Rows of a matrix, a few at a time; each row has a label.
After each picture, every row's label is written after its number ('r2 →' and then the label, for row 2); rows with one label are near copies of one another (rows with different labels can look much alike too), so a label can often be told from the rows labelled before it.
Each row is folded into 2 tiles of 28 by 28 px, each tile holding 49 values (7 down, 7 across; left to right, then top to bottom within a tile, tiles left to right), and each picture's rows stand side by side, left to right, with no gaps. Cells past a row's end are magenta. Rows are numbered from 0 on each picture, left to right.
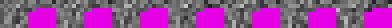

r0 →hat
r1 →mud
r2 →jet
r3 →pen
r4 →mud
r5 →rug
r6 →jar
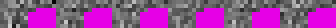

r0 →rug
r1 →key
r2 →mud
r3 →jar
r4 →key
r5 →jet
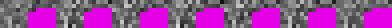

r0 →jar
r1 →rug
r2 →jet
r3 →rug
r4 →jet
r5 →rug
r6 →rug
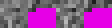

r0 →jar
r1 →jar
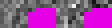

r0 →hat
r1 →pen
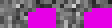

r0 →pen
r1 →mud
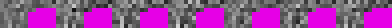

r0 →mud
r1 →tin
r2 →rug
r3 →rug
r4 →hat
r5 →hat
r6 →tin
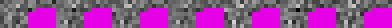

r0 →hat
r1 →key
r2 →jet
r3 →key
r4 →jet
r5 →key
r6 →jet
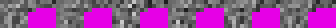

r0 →hat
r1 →key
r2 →mud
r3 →key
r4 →jar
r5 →jar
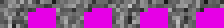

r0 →rug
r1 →jar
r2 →hat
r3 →jar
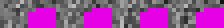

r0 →mud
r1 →jet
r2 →rug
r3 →hat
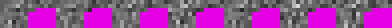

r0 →key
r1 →jar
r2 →mud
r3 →jet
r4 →key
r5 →jet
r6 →mud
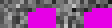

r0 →hat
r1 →tin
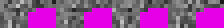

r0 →mud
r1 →key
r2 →jar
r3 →rug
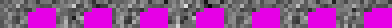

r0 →hat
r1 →pen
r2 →hat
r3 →pen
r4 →hat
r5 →hat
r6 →tin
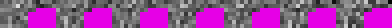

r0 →pen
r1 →jar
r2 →mud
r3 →jet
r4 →jet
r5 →mud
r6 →rug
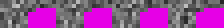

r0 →jet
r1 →mud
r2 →mud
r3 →hat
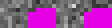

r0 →jar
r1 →pen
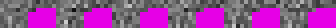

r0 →jar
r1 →key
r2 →jet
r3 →tin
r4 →rug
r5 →mud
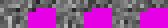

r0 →jar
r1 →tin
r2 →key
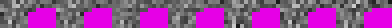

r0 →jet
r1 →jet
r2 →key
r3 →hat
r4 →rug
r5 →jet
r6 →mud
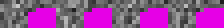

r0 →jet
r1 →jar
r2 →hat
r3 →hat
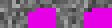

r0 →jet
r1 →jar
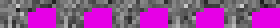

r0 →tin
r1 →rug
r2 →hat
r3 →pen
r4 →pen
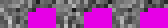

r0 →jar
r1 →tin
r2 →jar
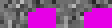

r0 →mud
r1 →pen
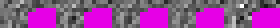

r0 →mud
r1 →hat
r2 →hat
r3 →hat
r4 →pen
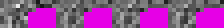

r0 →pen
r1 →hat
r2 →hat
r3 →hat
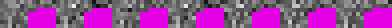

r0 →rug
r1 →pen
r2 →key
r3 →pen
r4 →jet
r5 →jet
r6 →rug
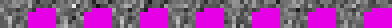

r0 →jar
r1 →pen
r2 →jar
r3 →jar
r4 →rug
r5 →key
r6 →mud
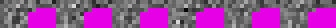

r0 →hat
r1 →pen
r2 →hat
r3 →key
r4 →mud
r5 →mud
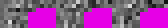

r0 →key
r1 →mud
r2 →pen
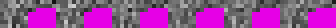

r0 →rug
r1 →jet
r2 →tin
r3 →jet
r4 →jar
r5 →rug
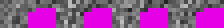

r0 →hat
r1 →jet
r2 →jar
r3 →jet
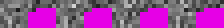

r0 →jar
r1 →pen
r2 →jet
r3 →tin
